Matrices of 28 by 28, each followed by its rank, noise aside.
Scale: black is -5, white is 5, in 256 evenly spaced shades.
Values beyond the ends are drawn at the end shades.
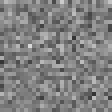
six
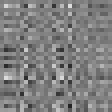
two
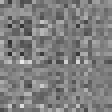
three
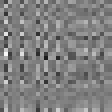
two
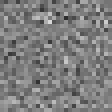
six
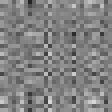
two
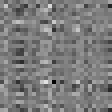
three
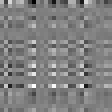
one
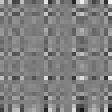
one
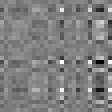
one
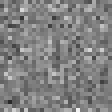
six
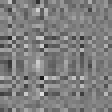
two
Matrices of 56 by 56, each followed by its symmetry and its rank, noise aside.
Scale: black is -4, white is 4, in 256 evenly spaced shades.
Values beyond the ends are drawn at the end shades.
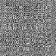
no symmetry, rank five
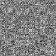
symmetric, rank six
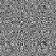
no symmetry, rank five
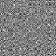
no symmetry, rank six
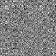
no symmetry, rank seven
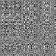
no symmetry, rank six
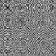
symmetric, rank five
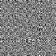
antisymmetric, rank six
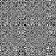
symmetric, rank five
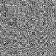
no symmetry, rank seven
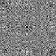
symmetric, rank five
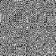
symmetric, rank six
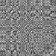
symmetric, rank six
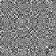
symmetric, rank five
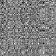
no symmetry, rank seven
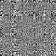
no symmetry, rank five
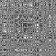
symmetric, rank five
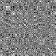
symmetric, rank five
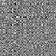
no symmetry, rank six
